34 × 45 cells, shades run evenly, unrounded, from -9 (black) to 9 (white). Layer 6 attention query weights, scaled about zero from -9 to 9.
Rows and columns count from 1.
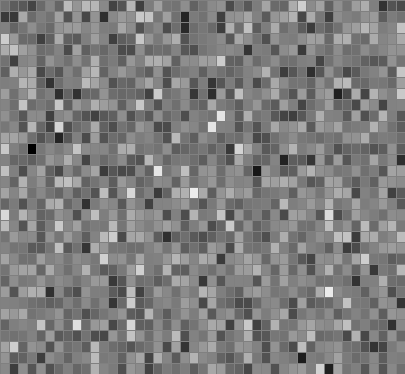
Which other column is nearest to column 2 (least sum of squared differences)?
20
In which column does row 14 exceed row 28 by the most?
27
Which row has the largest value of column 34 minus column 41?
32
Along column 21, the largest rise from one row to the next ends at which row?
33
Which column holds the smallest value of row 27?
6
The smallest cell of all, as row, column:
14, 4
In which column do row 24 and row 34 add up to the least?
37
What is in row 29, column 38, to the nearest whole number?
-2
